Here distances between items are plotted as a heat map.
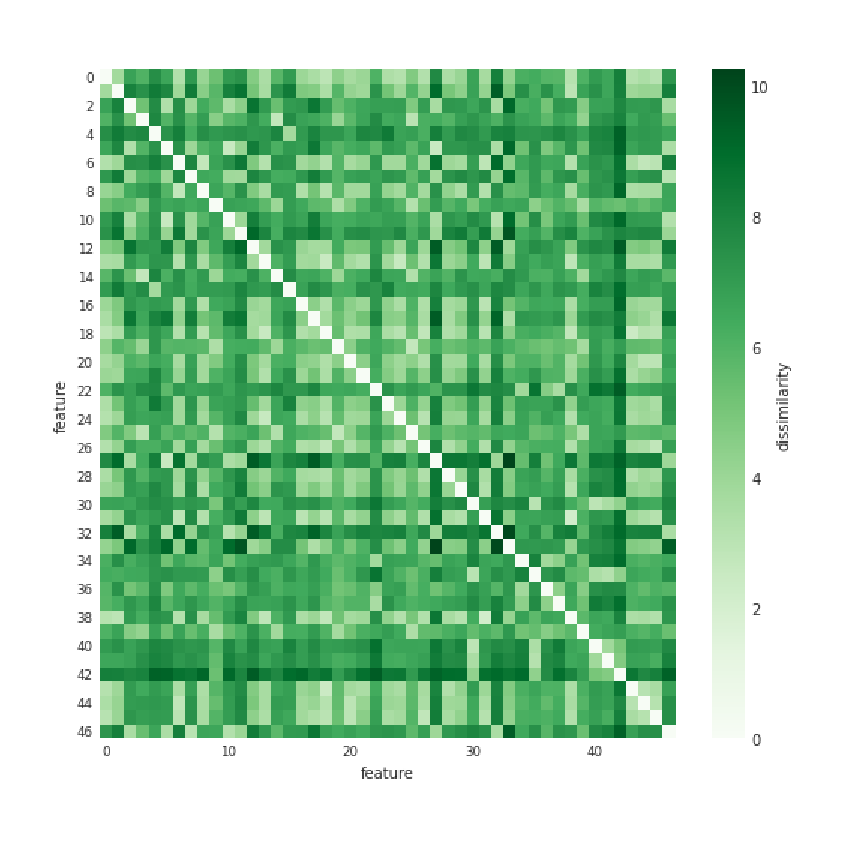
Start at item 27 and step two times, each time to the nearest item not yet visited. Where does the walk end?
10
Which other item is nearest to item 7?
46
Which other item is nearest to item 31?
38
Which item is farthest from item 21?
42
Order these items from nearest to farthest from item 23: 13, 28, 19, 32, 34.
13, 28, 19, 34, 32
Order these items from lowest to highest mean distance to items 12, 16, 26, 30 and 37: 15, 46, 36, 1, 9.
1, 9, 36, 15, 46
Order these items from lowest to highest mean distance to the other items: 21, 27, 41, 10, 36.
21, 36, 10, 41, 27
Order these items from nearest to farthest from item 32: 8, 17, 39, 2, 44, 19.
2, 39, 19, 8, 44, 17
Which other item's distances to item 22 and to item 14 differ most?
3
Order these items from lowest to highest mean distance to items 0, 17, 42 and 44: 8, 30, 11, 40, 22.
8, 30, 40, 22, 11
